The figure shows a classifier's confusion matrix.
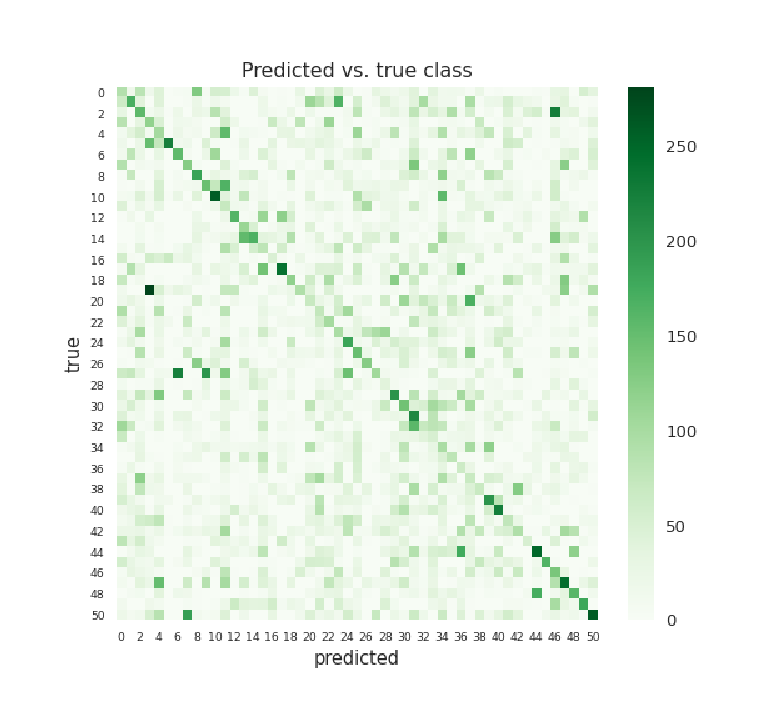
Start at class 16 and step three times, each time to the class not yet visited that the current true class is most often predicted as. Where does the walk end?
11
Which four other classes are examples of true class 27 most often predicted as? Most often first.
6, 9, 24, 11
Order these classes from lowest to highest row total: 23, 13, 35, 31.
13, 35, 31, 23
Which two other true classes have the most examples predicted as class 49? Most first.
12, 0
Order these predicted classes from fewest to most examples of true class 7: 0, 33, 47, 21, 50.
21, 33, 50, 0, 47
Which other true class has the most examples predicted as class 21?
37
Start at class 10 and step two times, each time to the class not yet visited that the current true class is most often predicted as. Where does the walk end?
39
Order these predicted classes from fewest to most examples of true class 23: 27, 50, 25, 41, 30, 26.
50, 30, 25, 41, 26, 27
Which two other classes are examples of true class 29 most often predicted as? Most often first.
4, 36
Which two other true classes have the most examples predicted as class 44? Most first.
48, 2
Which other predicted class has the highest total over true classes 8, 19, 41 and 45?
3
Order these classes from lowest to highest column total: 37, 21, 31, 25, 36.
36, 21, 25, 37, 31
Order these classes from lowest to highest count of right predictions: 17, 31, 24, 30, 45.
30, 45, 24, 31, 17
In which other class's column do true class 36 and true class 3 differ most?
22
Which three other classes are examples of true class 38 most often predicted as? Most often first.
42, 31, 2
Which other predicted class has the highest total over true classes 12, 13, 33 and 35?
15
